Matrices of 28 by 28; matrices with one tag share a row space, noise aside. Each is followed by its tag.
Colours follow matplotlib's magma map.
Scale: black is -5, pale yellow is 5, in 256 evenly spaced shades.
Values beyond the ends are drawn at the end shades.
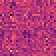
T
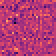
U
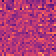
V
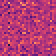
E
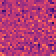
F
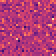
F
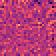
F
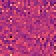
T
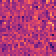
F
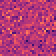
V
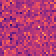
T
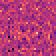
E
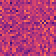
T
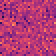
T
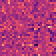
F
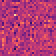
U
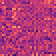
U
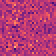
U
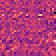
V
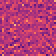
V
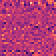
F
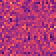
T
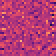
F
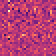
E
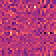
T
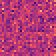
V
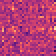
V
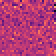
V
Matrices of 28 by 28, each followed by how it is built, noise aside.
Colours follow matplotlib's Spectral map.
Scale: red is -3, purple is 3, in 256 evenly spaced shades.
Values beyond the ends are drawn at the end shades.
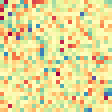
block diagonal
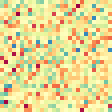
Hankel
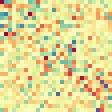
block diagonal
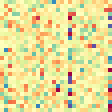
uneven columns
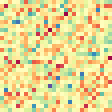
Hankel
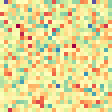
repeating columns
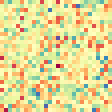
noise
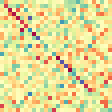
diagonal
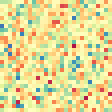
Hankel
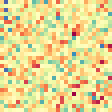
Hankel
